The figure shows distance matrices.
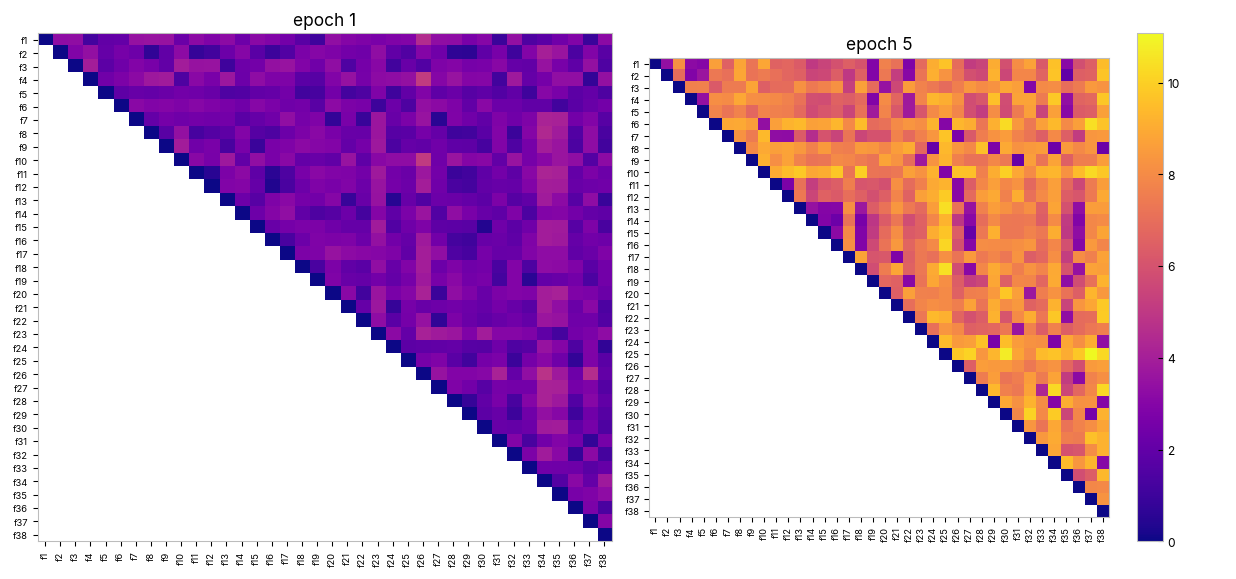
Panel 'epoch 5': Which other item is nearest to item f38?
f8
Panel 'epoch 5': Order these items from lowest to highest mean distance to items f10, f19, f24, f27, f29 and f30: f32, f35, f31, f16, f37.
f35, f16, f37, f31, f32
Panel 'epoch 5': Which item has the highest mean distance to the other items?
f25
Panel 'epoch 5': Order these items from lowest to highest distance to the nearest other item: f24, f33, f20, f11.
f24, f11, f20, f33
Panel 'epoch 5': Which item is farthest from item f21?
f38
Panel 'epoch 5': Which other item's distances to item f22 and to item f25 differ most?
f1
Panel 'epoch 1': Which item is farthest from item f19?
f26
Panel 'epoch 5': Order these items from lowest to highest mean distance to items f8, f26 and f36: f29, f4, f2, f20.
f29, f20, f2, f4
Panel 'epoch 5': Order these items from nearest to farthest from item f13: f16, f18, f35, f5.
f16, f18, f35, f5
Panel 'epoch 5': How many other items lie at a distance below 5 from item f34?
4
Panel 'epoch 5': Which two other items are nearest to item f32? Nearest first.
f3, f20
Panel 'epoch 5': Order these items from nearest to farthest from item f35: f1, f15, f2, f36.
f2, f1, f15, f36
